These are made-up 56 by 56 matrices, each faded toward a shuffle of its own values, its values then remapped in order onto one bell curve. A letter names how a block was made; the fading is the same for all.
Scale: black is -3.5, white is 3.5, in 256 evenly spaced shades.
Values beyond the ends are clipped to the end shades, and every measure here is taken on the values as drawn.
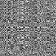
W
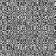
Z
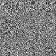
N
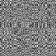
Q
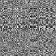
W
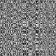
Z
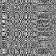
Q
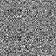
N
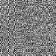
Z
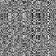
Z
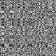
W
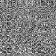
N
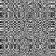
Q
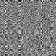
Z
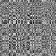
Q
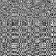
Q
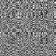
Z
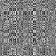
Q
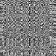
Z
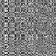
Q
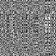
Z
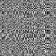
Z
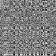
W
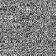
N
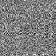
N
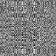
Z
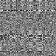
W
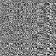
W
